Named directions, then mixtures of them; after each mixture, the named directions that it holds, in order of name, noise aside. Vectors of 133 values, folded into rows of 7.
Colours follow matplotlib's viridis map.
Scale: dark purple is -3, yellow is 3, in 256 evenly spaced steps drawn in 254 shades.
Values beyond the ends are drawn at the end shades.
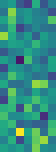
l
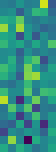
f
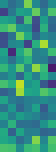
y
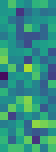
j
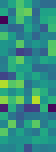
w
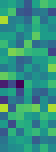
w, y.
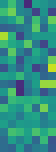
l, y.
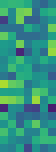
w.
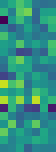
w.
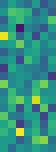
l, w.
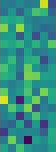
f.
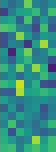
y.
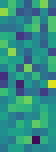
j, y.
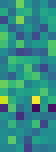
f, w.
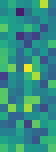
f, j.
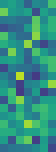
f, y.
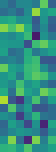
f, y.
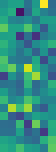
f, j.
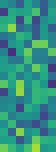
l, y.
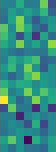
f, w.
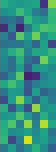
f.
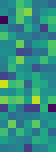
w.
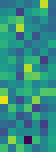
f.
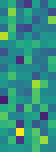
l.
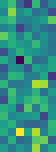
l.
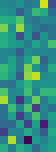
f.
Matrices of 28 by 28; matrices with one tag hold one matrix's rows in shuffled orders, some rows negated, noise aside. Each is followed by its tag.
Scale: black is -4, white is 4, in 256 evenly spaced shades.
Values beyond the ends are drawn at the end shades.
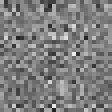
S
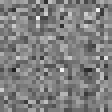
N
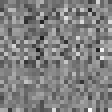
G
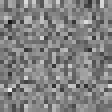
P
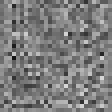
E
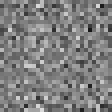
G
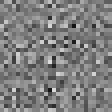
S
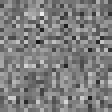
G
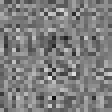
S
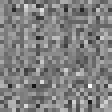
G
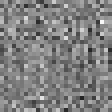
G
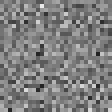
G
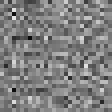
E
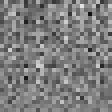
G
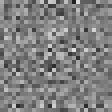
S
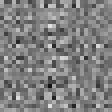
S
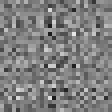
S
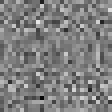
G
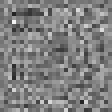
E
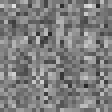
N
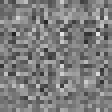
N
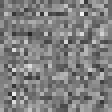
E
